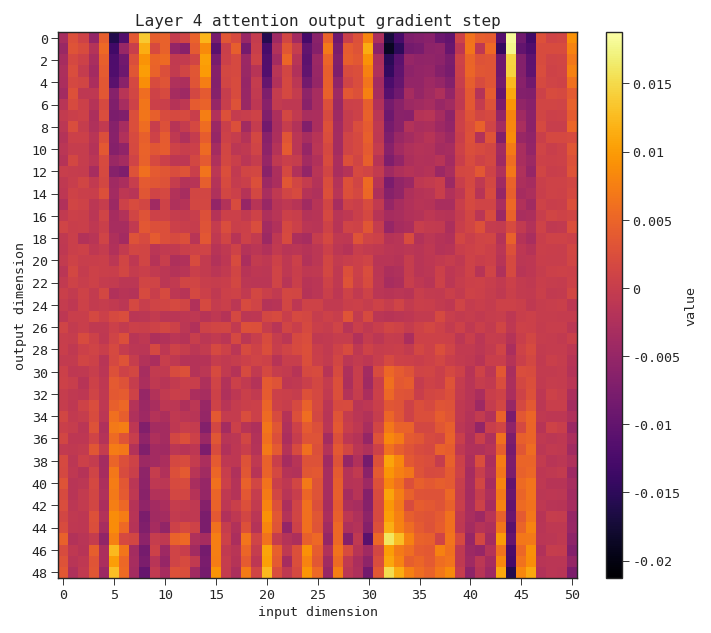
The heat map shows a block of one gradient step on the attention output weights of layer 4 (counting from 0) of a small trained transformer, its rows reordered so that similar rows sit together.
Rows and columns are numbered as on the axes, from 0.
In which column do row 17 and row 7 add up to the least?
32
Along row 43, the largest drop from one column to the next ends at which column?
44
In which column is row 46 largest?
5
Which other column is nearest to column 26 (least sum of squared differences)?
40
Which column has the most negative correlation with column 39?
23
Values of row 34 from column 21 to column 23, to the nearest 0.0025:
0.0025 -0.0025 0.0025
